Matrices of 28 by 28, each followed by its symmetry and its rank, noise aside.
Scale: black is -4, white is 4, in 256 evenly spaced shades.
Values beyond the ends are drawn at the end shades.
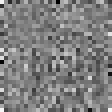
no symmetry, rank six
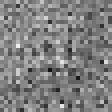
symmetric, rank seven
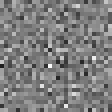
no symmetry, rank seven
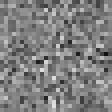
antisymmetric, rank eight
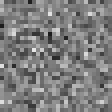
no symmetry, rank seven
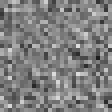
antisymmetric, rank eight
